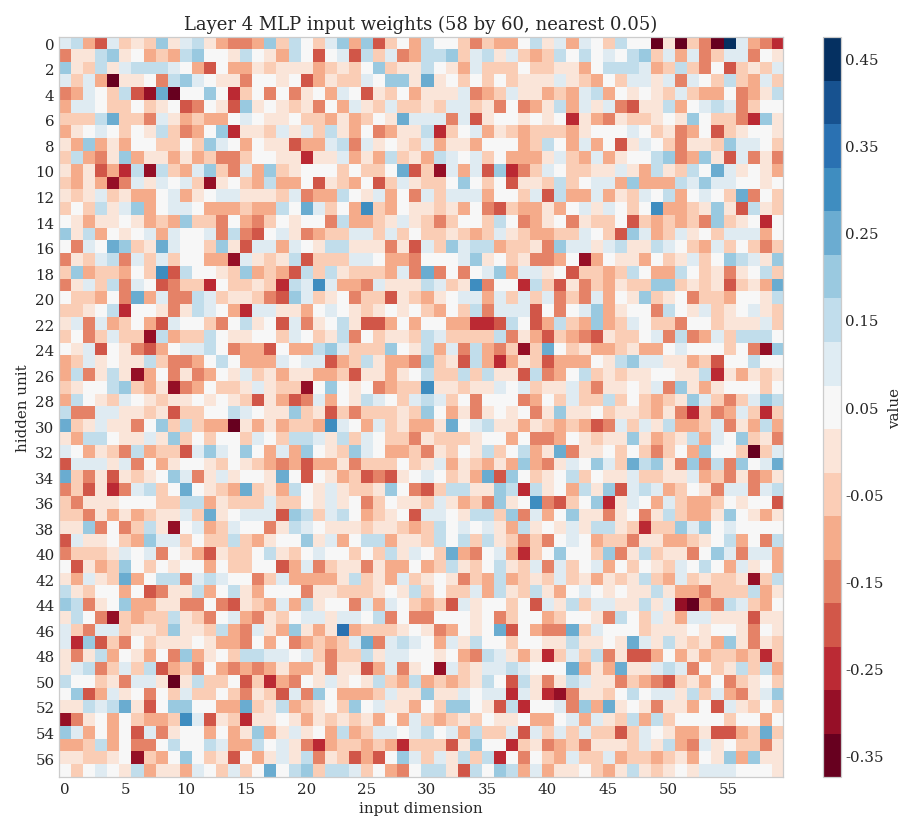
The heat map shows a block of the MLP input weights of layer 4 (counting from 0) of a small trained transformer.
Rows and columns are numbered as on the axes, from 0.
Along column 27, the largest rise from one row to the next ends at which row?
35
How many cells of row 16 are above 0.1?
12
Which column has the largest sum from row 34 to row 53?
42
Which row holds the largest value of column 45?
52
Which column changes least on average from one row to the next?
17
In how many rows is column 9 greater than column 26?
24
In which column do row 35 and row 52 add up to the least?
38
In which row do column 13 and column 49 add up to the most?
16
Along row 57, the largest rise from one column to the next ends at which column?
34
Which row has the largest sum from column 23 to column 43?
47
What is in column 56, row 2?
-0.05
